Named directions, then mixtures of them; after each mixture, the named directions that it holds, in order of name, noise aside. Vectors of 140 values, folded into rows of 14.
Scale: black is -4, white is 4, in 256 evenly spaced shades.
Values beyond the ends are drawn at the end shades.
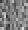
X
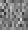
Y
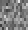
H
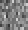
H, X.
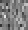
H, X, Y.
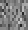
H, X, Y.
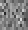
Y.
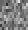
H.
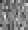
H, X.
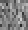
H, X, Y.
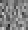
X, Y.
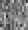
H, X.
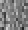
X.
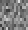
H.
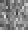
H, X.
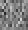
Y.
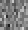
X.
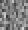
X.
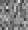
H.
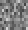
H, X, Y.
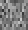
Y.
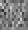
Y.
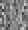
X, Y.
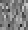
H, X, Y.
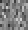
H, X, Y.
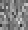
H, X, Y.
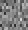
H, Y.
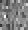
H, X.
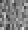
X.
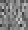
H, X, Y.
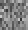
H, Y.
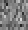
H, X, Y.
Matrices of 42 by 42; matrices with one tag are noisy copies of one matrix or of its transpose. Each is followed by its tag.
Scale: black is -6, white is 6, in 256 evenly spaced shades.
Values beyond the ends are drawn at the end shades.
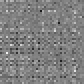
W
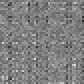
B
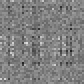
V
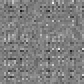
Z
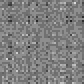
B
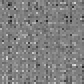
B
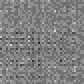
W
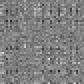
Z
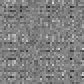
Z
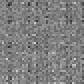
B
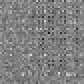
W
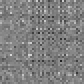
W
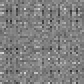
Z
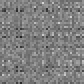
B
